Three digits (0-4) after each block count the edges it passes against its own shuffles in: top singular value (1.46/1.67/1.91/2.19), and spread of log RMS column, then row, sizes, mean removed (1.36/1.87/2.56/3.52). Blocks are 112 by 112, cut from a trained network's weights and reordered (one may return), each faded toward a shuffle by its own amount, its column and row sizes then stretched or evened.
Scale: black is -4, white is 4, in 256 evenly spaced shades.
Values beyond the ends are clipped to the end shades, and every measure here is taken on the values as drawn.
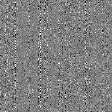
1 4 1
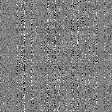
1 4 0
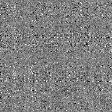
0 1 3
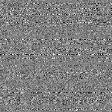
1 0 4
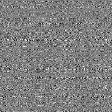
3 0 4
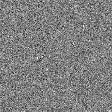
0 1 0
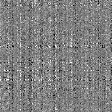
4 3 3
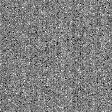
0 1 1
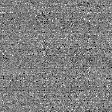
1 2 2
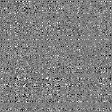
1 3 4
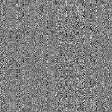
3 4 1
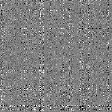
2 4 3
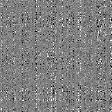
0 4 3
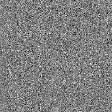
2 3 1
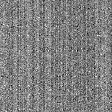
4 0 2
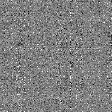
0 3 1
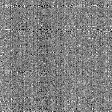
3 1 3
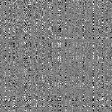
4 4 3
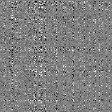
2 4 3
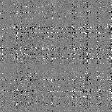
1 3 4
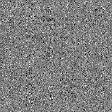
0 3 2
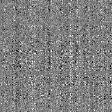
2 3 3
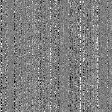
3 4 0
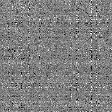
2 3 2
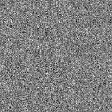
2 2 1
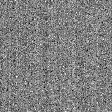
0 0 0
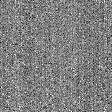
1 1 0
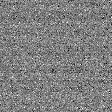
0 1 0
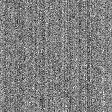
3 1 0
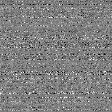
0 0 4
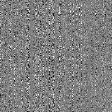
0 4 1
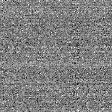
2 2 0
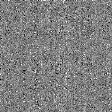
0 2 2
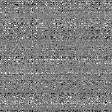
3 3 4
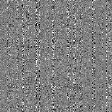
2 4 2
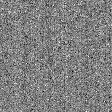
0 0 0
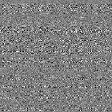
3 2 4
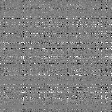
2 3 4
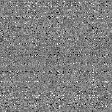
0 2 3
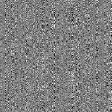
4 4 0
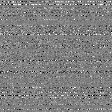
1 0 4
